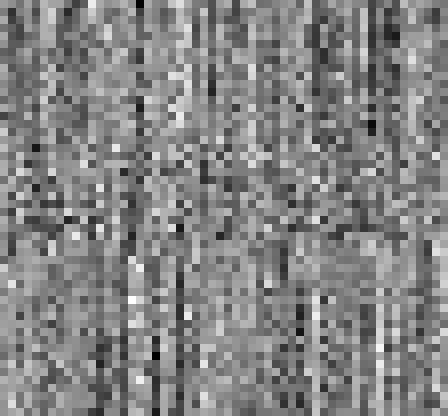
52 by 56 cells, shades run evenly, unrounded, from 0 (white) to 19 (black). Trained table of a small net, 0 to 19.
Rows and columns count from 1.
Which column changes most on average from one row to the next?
7
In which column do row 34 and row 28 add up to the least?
40
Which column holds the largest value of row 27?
2
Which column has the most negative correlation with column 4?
36
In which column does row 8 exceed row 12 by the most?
18
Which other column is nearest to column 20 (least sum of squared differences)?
13
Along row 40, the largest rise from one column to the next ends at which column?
25
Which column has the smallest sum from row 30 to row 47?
48
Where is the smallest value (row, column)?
38, 17
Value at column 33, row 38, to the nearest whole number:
11
